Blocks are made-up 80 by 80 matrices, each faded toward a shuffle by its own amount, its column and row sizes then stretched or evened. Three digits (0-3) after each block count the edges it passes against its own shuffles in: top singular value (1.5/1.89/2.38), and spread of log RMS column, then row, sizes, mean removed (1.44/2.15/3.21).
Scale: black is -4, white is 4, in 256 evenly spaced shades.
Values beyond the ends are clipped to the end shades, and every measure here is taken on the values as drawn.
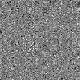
2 1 0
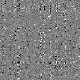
2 2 1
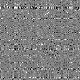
3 0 2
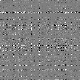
1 2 3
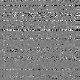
2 1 3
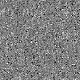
1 1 0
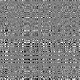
3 2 3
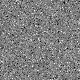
0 0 0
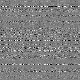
2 0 3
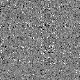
1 1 1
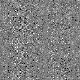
1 2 0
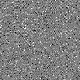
2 0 0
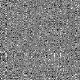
2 2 1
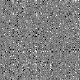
2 2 1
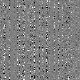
0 3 1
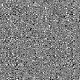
2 1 1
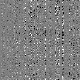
1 3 1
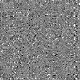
2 1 1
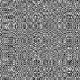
3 2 0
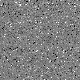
0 0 1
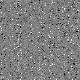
0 2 0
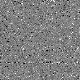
1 0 1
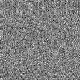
2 0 0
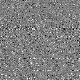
1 0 2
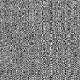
3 2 0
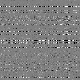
3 1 3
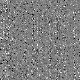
1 2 0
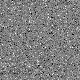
0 0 0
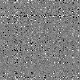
1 2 2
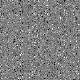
1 2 0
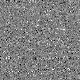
1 0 1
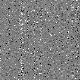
1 2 0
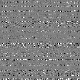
2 1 3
